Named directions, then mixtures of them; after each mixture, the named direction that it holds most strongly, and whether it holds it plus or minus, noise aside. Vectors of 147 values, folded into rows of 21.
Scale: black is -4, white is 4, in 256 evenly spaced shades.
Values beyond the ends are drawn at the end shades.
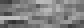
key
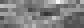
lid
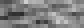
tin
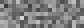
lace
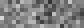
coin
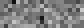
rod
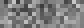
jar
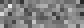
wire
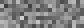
lace, plus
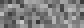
wire, plus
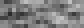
tin, plus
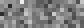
wire, minus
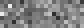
wire, plus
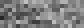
tin, plus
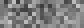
jar, plus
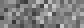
coin, minus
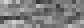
key, minus
